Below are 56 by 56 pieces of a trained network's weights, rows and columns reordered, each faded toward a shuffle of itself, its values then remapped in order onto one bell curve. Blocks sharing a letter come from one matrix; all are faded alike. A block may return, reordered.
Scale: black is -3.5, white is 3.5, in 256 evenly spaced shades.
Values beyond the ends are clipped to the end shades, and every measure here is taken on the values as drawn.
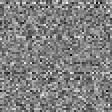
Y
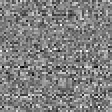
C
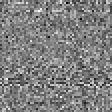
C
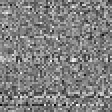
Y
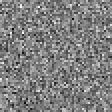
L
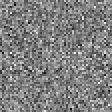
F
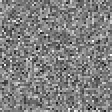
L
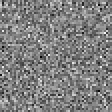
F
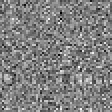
F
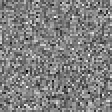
L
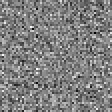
F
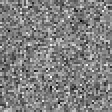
L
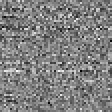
Y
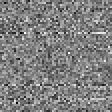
Y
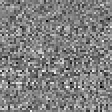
C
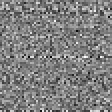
Y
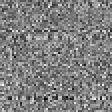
C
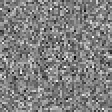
L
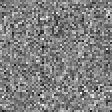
F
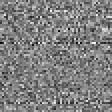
Y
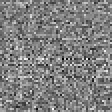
Y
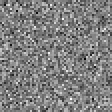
L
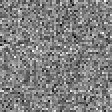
L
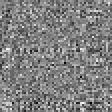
C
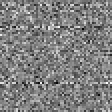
Y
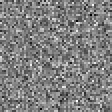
L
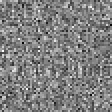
F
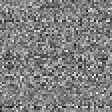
C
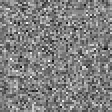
L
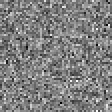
F
